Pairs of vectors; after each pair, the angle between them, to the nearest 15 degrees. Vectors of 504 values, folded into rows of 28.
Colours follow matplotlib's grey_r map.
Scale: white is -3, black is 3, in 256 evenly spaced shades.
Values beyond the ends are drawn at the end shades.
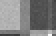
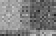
30 degrees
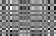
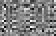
120 degrees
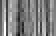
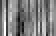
15 degrees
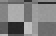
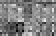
45 degrees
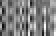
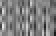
165 degrees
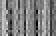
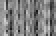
30 degrees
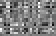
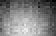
105 degrees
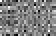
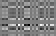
90 degrees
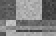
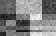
45 degrees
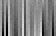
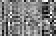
60 degrees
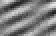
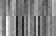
90 degrees
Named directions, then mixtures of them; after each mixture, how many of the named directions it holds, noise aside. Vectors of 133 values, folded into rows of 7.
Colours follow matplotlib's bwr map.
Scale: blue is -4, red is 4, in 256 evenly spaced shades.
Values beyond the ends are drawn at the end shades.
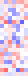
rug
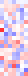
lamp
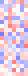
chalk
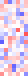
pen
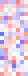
two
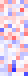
four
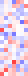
four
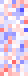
four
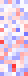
two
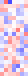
two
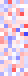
two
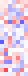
two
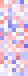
one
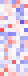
four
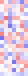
one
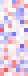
four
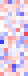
one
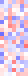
one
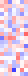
two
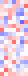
three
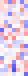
four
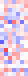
two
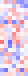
one
